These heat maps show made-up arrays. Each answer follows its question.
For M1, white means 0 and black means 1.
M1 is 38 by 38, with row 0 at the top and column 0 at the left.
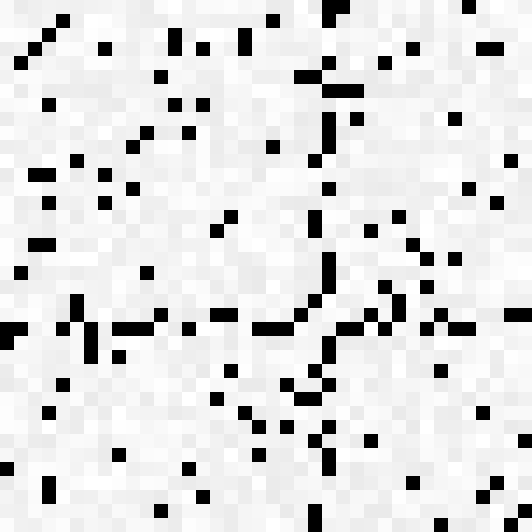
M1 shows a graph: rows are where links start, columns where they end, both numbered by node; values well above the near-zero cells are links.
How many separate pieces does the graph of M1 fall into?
3
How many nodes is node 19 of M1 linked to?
3
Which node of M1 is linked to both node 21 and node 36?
node 22
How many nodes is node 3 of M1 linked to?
8
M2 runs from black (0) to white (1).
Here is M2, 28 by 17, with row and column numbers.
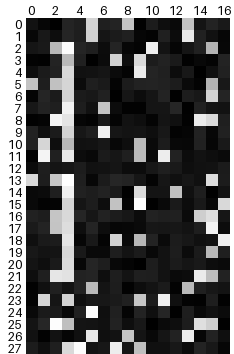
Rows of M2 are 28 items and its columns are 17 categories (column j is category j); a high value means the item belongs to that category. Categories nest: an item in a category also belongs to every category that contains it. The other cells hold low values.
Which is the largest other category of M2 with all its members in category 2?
14
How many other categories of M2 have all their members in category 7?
2
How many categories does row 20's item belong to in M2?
1
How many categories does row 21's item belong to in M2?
4
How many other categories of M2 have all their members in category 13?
1
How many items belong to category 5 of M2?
5
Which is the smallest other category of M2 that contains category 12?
9
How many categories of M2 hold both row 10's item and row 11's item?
3
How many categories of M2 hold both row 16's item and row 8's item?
4
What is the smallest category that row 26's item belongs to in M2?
8
